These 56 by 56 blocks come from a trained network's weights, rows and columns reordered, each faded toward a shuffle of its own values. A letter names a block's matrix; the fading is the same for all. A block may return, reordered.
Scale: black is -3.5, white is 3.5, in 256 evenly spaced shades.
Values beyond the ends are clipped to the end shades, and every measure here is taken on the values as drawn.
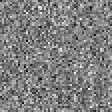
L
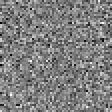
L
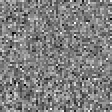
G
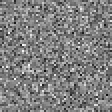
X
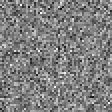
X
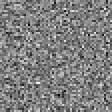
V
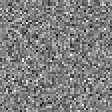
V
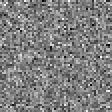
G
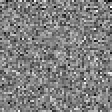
G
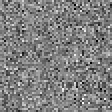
L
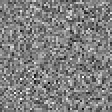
L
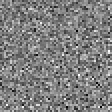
G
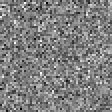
X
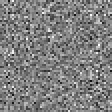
V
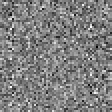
L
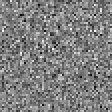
G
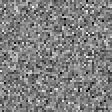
G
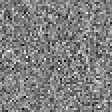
G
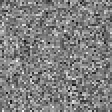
X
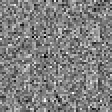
L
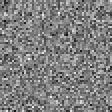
V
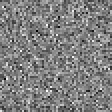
X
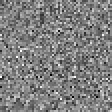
X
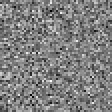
V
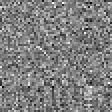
V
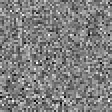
G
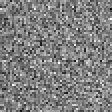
X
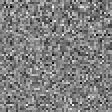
V
